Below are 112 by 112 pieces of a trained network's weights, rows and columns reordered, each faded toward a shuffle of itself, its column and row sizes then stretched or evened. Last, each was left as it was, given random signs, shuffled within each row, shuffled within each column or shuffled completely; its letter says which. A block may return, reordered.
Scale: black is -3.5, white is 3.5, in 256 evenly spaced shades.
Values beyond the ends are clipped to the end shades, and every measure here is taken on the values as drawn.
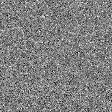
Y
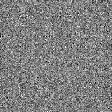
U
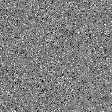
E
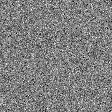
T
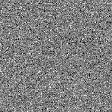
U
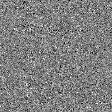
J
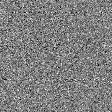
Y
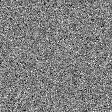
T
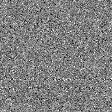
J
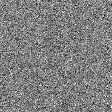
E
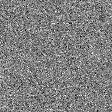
Y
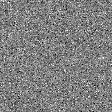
Y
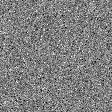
T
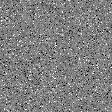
E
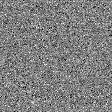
Y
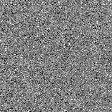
U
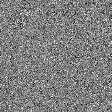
J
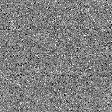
U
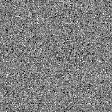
U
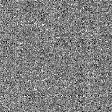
U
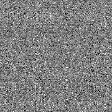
U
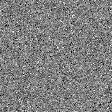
E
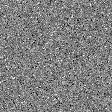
T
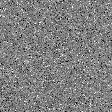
T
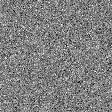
T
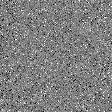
E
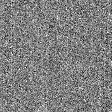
E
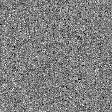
E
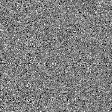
J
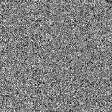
U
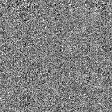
U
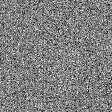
E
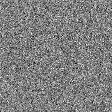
Y
